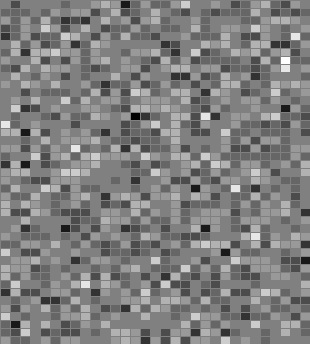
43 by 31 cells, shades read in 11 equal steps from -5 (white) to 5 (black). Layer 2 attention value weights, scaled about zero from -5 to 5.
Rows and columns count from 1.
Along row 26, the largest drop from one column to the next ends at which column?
14
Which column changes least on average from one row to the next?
12
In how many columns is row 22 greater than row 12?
10
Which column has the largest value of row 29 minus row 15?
21
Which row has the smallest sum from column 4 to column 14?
20
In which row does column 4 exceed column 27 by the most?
37
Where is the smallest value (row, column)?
8, 29
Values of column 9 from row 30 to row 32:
2 -1 0
